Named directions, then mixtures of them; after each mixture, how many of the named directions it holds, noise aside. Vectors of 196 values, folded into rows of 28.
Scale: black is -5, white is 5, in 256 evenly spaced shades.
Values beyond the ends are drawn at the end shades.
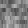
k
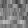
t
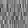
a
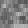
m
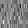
two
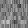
two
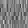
one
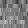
two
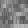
one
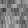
one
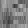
three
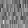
three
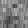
two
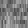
two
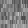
three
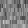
three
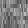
two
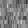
four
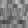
one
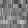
one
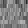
three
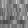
one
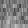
four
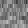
two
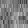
two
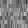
four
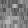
two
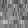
one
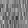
two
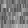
three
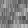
one
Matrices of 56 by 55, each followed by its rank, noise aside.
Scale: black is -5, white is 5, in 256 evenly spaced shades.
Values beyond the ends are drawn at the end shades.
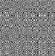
three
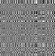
two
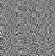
five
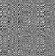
two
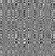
three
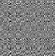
three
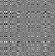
two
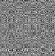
four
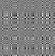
one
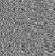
five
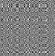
two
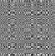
two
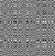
one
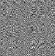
five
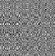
four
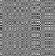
two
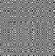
three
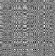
two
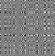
two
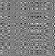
two
